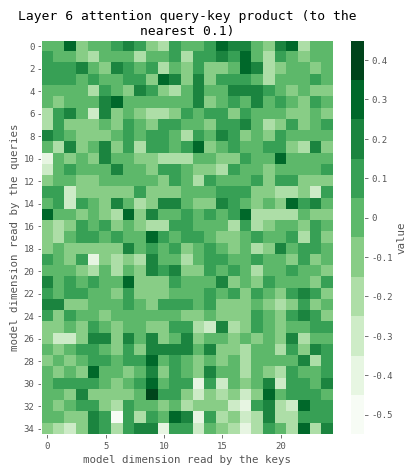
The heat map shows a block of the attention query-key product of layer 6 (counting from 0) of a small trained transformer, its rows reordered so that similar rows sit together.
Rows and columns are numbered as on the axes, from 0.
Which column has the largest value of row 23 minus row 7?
0
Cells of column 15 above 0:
11
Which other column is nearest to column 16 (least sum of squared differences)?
1
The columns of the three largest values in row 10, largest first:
20, 5, 17
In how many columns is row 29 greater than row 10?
13
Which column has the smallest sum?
6
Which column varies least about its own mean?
24
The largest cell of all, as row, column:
31, 9
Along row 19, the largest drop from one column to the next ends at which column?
4
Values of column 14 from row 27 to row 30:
0.2 0 0.2 0.1
